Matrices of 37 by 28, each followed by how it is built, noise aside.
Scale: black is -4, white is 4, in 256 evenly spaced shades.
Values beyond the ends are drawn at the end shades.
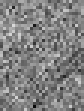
Hankel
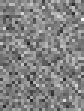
Toeplitz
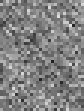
Toeplitz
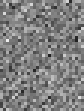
Hankel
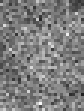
smooth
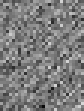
Hankel
